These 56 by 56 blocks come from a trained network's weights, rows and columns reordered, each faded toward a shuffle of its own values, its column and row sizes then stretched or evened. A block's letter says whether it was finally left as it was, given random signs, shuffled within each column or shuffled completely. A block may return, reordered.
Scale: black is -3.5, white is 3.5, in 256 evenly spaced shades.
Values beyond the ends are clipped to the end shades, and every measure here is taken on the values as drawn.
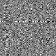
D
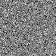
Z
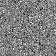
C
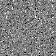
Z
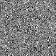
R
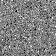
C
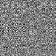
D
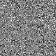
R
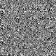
R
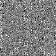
Z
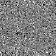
R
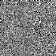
R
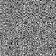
D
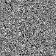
Z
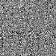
R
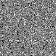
R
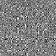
D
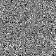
R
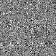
R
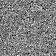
C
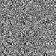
D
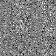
Z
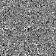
R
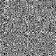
D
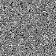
R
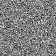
C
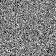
C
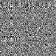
D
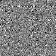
R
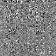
R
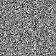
R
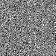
Z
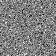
C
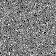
C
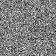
C
